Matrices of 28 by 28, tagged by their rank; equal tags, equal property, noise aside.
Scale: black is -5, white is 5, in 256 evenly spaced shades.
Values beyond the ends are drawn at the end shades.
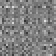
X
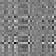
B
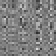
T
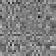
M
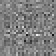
X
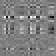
B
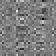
M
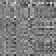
X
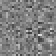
M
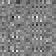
X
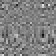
M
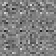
M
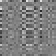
B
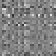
X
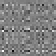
T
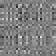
T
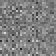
M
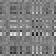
B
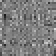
M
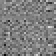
M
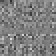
M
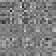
M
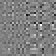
X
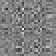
M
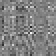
X
